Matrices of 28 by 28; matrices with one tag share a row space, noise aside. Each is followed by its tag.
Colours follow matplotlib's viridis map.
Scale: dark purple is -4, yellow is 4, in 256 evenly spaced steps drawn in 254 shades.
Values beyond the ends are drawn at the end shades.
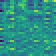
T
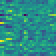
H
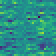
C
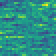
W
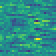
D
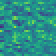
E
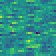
D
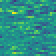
D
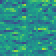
W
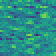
D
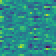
T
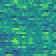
W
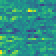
C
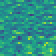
E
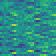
D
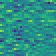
E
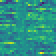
C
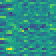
H
